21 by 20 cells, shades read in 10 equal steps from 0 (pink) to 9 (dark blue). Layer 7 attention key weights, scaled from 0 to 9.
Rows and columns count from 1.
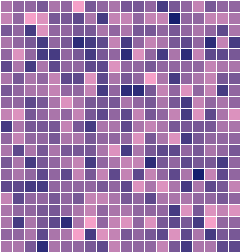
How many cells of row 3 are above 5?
2
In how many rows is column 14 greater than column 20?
10
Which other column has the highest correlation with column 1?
3
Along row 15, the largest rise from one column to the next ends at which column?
17
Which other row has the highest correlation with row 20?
1
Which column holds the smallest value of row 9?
6
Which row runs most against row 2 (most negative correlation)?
20
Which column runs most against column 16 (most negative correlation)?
12
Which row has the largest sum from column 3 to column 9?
4
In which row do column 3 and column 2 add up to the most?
16
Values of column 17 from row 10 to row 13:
1 5 5 5
